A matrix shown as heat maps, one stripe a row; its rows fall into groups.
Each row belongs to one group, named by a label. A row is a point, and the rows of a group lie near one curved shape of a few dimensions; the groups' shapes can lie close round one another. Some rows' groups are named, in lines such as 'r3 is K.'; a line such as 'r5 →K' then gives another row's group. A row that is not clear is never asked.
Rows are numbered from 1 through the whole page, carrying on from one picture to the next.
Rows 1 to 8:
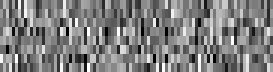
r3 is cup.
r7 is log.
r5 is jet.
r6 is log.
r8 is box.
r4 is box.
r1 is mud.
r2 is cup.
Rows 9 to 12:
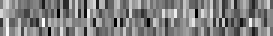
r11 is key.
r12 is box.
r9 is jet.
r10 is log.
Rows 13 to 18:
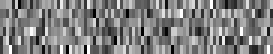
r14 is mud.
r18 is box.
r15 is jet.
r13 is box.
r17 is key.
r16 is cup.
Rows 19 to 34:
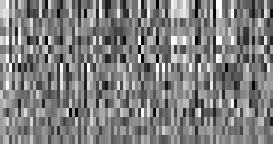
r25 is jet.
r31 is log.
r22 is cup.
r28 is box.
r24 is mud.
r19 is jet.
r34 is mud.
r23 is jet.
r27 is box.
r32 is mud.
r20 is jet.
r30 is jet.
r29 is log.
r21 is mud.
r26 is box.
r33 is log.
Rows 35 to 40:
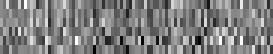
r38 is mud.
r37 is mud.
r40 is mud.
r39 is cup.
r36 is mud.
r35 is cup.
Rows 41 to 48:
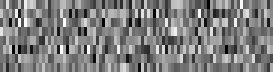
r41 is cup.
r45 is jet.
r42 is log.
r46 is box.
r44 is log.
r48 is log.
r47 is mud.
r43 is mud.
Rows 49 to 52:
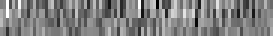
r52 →log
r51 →log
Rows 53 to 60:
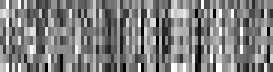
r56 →cup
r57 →jet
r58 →cup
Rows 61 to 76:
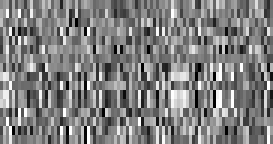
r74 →jet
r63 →log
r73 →mud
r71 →jet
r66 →key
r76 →box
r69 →jet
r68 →cup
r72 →jet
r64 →box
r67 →mud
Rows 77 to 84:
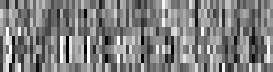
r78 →log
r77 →log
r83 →box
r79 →log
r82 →box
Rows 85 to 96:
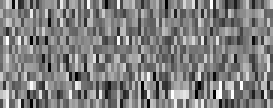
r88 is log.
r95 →jet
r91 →jet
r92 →box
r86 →mud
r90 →mud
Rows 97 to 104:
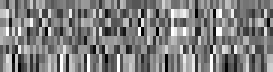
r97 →log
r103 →box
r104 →box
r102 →mud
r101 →log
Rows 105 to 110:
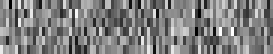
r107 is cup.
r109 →log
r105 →mud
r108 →jet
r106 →cup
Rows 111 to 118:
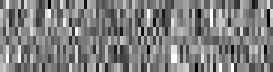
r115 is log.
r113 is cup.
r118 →jet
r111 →box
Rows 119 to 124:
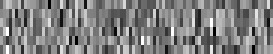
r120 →cup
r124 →box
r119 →box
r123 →log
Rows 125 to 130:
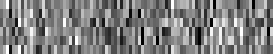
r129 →cup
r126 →mud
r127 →mud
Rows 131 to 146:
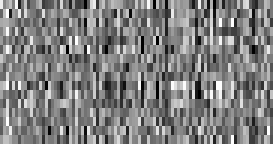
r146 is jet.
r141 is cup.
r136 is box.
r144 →jet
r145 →box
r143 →mud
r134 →box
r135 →cup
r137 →log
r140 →jet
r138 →mud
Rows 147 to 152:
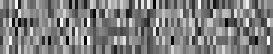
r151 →box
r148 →mud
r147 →log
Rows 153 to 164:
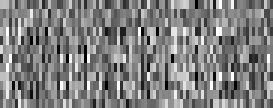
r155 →mud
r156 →jet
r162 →box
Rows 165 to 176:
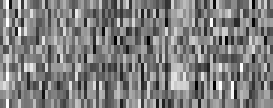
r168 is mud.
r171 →box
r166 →cup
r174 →jet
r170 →mud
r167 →box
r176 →jet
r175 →jet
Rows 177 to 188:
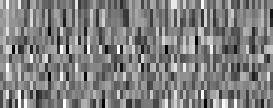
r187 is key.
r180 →box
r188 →mud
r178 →mud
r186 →mud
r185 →box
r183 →mud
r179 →mud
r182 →box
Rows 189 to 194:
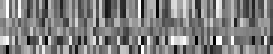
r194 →log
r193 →jet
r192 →mud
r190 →jet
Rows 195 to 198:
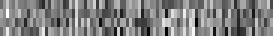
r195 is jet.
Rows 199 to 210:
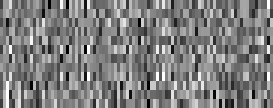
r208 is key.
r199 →box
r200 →jet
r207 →box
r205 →cup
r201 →log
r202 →log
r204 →box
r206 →log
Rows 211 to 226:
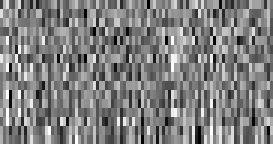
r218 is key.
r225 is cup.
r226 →cup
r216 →mud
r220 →jet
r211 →key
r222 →mud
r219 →mud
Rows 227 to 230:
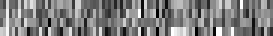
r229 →box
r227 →cup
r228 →jet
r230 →jet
